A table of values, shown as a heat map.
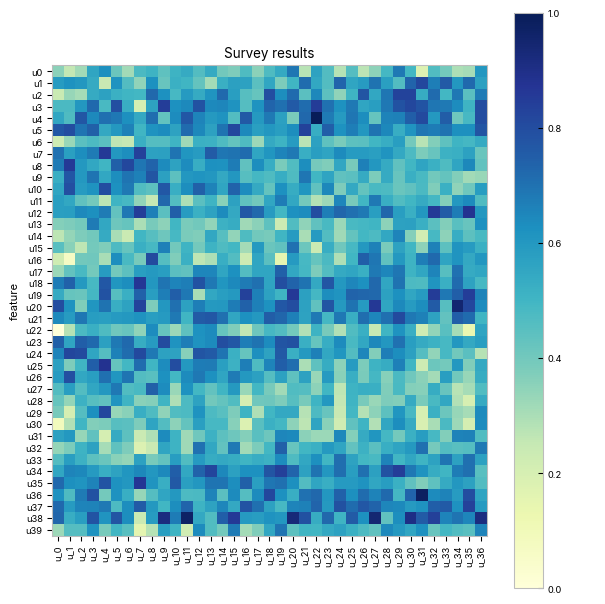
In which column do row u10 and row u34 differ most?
u_29
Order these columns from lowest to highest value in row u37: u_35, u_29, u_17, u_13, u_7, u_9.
u_9, u_13, u_29, u_17, u_7, u_35
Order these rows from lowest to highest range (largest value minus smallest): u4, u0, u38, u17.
u17, u0, u4, u38
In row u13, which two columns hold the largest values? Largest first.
u_3, u_36
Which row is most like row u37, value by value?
u12
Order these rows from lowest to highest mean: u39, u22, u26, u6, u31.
u22, u6, u31, u39, u26
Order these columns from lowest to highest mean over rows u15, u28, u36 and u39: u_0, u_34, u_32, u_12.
u_0, u_34, u_12, u_32
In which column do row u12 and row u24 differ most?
u_32
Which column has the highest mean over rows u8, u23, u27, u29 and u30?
u_8
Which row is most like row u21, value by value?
u34
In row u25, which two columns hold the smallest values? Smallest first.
u_31, u_21
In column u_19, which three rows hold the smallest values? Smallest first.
u16, u13, u27
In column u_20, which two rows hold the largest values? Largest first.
u38, u19
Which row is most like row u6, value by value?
u14
